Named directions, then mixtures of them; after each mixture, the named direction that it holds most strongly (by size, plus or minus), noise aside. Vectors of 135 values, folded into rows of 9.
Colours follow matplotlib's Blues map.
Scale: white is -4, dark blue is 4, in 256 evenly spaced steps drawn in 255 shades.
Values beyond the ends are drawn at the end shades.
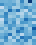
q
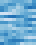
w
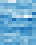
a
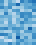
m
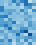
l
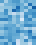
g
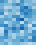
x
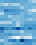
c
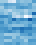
a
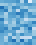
q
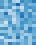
m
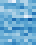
a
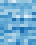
a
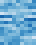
w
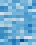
w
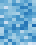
x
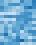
w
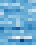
c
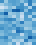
g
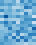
q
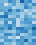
q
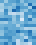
g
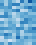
m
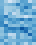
a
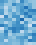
x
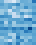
a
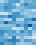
w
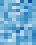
m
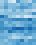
a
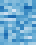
w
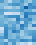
x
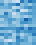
m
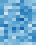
x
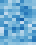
x
